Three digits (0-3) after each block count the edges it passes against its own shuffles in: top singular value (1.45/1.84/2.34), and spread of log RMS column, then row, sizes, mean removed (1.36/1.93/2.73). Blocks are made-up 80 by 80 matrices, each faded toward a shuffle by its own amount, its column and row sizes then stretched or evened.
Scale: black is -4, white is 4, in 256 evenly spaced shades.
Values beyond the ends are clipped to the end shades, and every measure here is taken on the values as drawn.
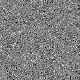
1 0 0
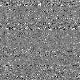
1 0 3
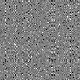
3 2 0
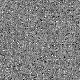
1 0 0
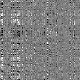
3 3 1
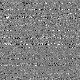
0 0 3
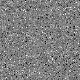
0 1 1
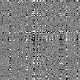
3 3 2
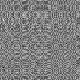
3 0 1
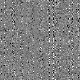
2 3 0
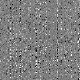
2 3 1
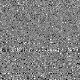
2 0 2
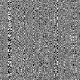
3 3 0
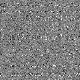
1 0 2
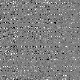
1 2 3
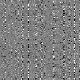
3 3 0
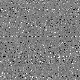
1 0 2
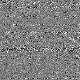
0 1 3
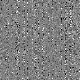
1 3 0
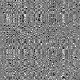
3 2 0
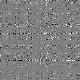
2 2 3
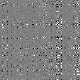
1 3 3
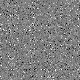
1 1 1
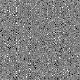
2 2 0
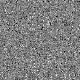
1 1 0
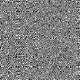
2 2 2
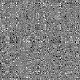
2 2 1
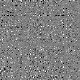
1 2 2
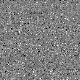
0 0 2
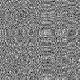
3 0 0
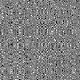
3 2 0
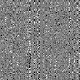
3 3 0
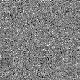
2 0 0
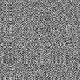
3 1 1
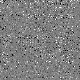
1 1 2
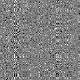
3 3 0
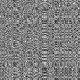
3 2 0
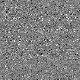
1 1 2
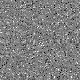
2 0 0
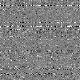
2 1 3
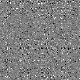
2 2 2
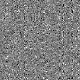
2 2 1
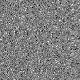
2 0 0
